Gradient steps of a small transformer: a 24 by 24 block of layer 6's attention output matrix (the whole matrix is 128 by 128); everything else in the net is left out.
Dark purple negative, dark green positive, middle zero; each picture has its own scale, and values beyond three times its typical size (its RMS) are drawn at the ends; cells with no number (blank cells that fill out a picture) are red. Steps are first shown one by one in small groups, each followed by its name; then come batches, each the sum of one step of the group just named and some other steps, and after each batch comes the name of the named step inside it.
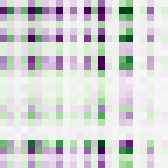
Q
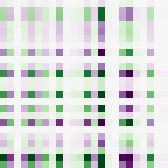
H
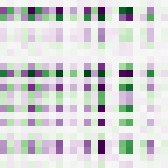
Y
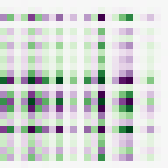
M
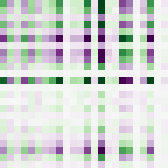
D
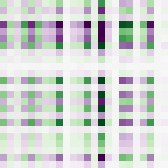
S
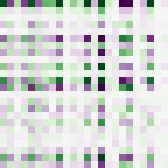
D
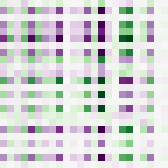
S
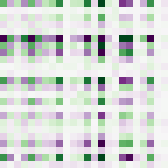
D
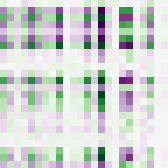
S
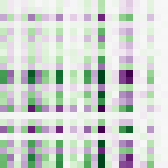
M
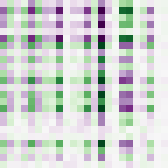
S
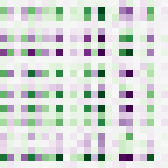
H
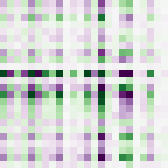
Y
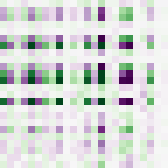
M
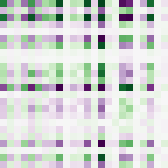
Y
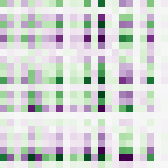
D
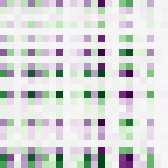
H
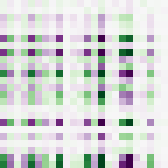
H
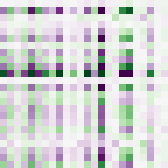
Y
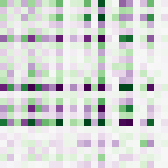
Y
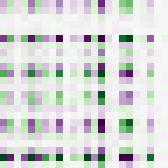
H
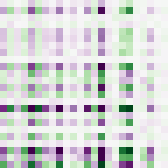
Y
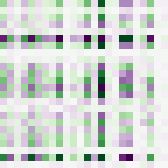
S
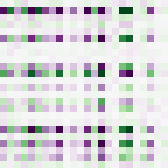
Y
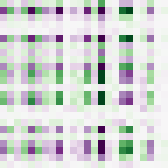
Y
